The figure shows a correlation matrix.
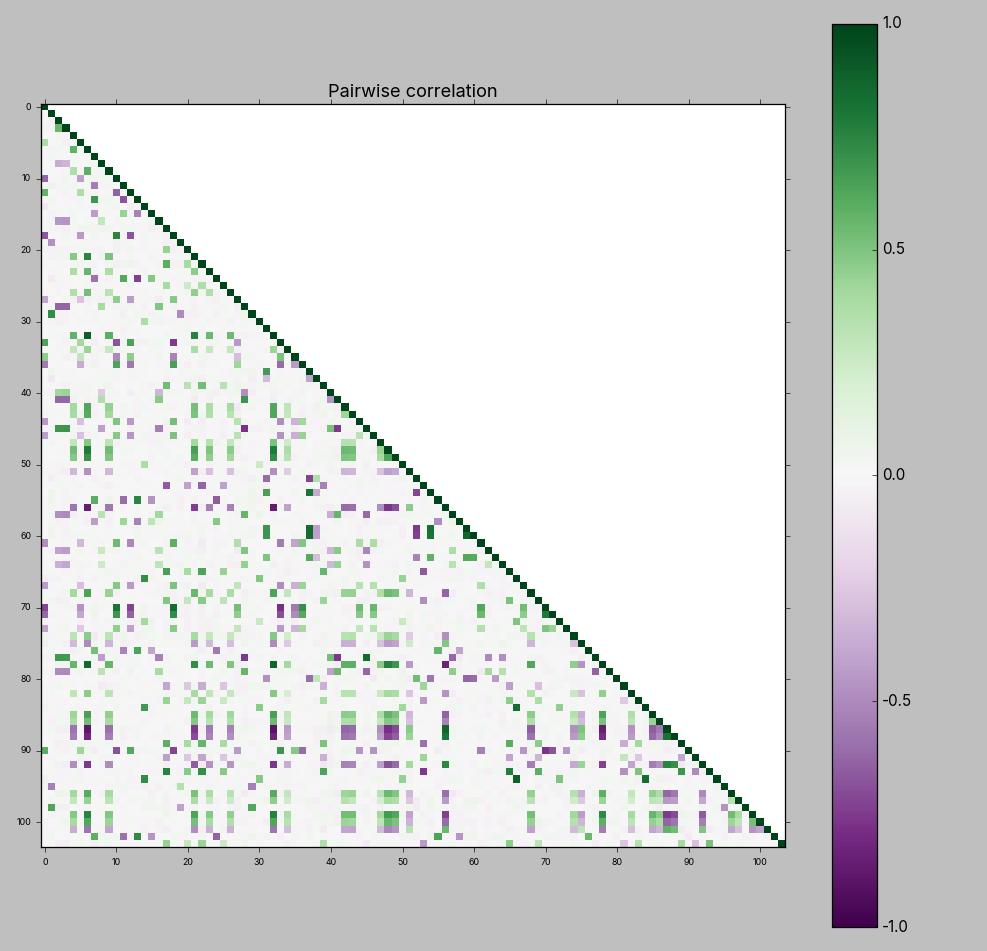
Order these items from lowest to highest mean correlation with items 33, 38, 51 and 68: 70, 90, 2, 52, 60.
70, 60, 2, 52, 90
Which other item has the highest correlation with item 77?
45
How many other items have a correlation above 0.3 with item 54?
5
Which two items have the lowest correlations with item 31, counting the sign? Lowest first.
52, 80
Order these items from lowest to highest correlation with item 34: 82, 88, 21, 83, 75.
88, 75, 83, 82, 21
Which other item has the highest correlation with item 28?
41
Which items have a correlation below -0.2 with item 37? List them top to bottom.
38, 52, 80
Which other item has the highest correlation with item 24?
11
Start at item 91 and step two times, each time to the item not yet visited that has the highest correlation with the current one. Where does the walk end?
81
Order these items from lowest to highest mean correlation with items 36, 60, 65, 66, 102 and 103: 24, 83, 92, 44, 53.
53, 24, 92, 44, 83
